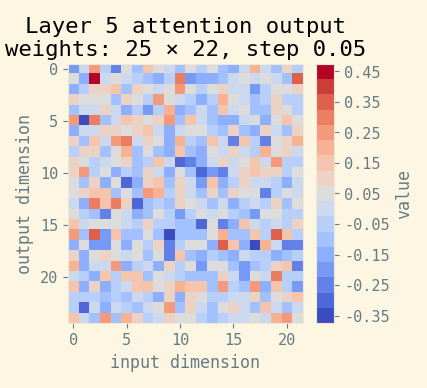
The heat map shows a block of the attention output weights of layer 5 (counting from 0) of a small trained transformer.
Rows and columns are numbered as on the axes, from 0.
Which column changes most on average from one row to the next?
2
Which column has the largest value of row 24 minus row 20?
20
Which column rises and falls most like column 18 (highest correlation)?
15
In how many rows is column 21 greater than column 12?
18
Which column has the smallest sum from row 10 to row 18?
9
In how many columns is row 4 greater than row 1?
10
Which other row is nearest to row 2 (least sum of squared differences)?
6
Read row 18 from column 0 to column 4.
0.1 -0.15 0.05 0.1 0.05
